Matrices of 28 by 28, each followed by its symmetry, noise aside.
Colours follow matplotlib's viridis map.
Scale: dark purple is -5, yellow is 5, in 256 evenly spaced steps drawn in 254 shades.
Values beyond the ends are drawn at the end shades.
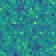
same after a half turn.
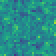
mirrored top to bottom.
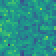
mirrored top to bottom.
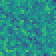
symmetric across the other diagonal.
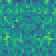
mirrored left to right.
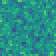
same after a half turn.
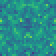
mirrored left to right.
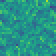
same after a half turn.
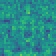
mirrored left to right.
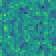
mirrored top to bottom.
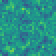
mirrored top to bottom.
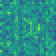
mirrored top to bottom.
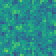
mirrored top to bottom.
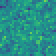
symmetric.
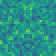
mirrored left to right.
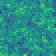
antisymmetric.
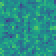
mirrored top to bottom.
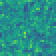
no symmetry.
